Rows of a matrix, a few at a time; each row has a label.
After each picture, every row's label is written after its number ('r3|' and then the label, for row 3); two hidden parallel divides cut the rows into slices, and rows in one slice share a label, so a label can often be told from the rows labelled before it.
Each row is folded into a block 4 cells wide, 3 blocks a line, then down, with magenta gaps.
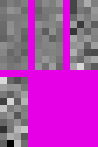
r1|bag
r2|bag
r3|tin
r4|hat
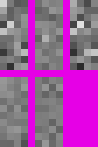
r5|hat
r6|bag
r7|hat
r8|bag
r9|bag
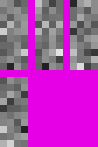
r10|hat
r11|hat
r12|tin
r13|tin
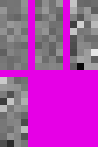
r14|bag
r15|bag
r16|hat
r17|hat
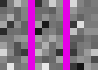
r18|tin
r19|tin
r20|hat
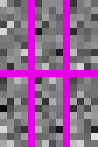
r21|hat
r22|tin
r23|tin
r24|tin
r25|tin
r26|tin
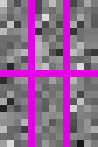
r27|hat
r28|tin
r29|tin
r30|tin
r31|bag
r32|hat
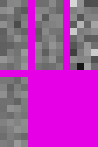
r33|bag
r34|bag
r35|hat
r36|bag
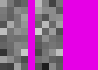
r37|hat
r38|hat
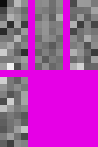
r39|tin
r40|bag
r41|tin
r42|hat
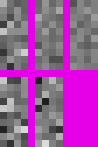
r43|hat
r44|bag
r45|bag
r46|hat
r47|tin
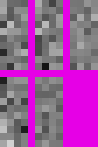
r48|hat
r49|hat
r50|bag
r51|tin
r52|bag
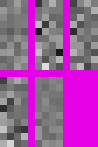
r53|bag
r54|tin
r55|tin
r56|tin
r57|bag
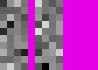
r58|tin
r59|hat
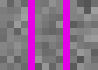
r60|bag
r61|bag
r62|bag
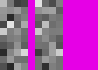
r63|hat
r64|hat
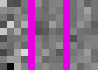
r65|hat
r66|bag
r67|bag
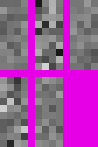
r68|bag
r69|tin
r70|bag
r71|hat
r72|bag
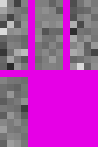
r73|hat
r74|bag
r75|tin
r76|bag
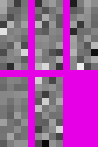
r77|hat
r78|tin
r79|tin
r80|bag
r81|hat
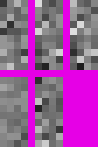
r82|tin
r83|hat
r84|hat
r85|bag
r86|tin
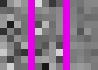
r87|tin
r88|hat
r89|bag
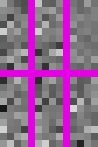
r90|hat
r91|hat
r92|bag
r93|tin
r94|tin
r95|hat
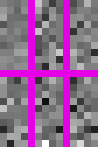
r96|bag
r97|hat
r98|tin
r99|hat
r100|tin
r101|tin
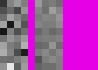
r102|tin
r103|bag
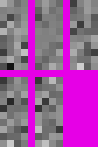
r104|hat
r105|bag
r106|tin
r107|tin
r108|tin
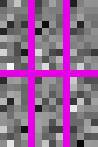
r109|tin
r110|tin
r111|tin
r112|tin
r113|tin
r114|hat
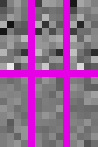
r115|tin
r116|tin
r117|tin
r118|bag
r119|bag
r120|bag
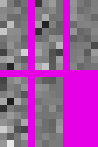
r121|hat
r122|tin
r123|bag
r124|tin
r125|bag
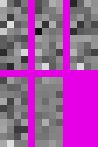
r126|hat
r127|tin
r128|tin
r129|tin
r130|bag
